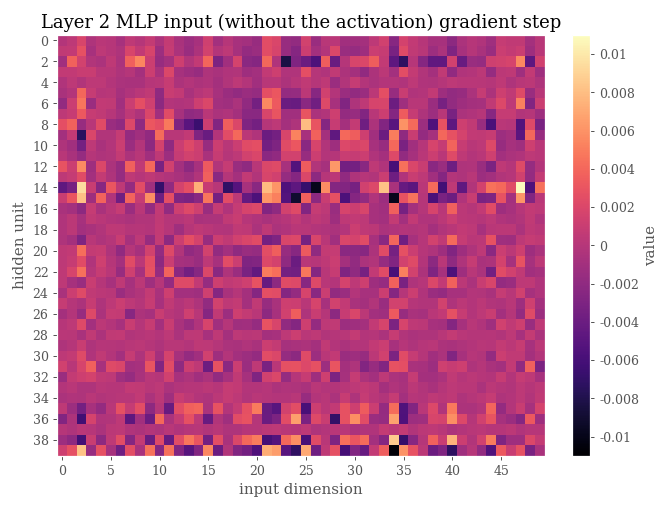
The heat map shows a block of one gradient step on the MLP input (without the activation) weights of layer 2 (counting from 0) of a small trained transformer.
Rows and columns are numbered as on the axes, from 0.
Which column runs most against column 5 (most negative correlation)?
17
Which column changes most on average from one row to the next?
34
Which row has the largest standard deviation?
14
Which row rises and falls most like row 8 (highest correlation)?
3
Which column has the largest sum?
2
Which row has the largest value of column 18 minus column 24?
15
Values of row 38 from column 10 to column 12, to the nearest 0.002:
0.002 -0.004 0.002
